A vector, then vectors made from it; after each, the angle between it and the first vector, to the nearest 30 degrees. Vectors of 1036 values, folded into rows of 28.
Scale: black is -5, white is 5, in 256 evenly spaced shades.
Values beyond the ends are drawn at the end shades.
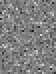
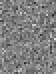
120 degrees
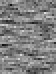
120 degrees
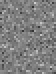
30 degrees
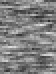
90 degrees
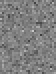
150 degrees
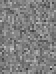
60 degrees
